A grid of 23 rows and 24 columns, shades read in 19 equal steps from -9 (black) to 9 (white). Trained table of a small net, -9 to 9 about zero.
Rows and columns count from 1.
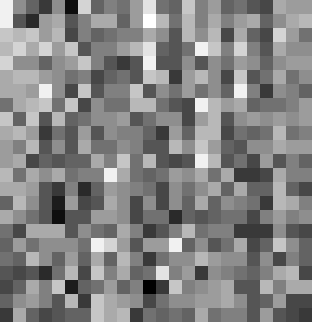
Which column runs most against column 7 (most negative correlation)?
6
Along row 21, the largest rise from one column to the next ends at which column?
14
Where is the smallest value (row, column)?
21, 12
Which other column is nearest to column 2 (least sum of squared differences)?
19
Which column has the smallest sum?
20
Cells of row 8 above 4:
3
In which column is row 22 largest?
8
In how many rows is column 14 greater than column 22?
5
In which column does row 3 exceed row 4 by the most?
15
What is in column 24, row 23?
-5
